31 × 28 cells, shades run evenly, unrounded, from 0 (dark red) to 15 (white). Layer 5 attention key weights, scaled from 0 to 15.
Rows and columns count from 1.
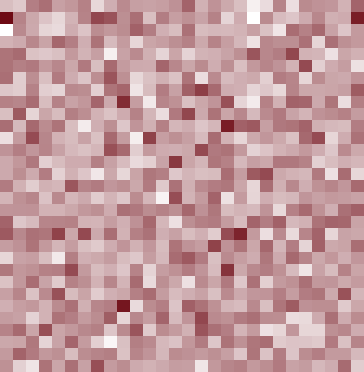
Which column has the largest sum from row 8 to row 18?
20
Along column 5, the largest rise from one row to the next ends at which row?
21
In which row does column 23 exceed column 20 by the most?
27
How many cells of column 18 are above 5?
27
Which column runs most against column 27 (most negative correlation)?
3
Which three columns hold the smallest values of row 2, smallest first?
1, 28, 8
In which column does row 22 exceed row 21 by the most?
17
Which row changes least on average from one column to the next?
18
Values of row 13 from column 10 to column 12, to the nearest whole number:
6 12 9
